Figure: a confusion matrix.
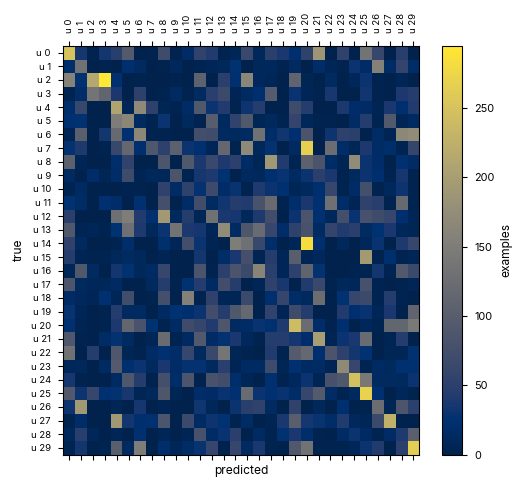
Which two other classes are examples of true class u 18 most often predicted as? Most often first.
u 10, u 21
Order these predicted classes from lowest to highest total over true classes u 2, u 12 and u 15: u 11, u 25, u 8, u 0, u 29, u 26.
u 29, u 26, u 11, u 8, u 0, u 25
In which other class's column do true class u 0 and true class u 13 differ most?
u 21
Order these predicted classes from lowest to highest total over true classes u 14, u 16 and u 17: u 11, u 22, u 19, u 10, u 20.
u 22, u 19, u 10, u 11, u 20
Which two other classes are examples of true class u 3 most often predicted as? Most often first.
u 2, u 17
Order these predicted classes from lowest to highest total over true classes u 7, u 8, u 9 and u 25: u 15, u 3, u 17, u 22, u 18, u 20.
u 3, u 18, u 22, u 17, u 15, u 20
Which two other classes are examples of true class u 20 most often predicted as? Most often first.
u 19, u 29
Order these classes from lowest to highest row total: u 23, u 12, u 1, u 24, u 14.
u 1, u 23, u 14, u 24, u 12
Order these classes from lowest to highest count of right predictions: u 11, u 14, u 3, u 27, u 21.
u 11, u 3, u 14, u 21, u 27
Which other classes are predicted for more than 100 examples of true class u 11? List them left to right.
u 17, u 22, u 28
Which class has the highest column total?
u 20
